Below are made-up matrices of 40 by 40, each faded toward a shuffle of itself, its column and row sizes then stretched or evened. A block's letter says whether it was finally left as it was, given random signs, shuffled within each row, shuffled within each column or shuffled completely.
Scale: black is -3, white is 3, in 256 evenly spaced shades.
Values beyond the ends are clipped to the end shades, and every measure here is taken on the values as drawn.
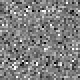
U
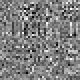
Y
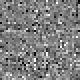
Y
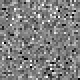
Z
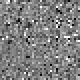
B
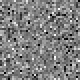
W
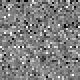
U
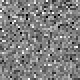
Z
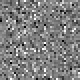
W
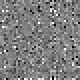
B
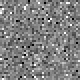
Z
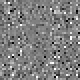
Y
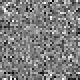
B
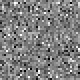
W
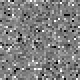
U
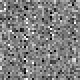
W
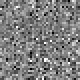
Y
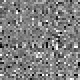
Y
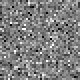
Z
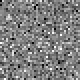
Z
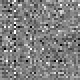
Y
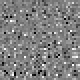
Y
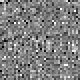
Y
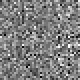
B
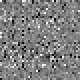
B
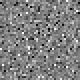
Z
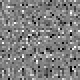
Y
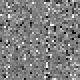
W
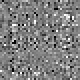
Y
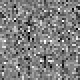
W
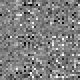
B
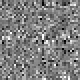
Y
